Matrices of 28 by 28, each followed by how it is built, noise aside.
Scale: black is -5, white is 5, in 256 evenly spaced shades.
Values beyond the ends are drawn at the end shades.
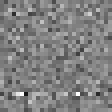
uneven rows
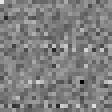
uneven rows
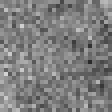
smooth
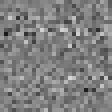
uneven rows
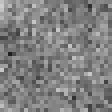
smooth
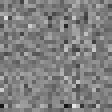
low rank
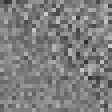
upper triangular
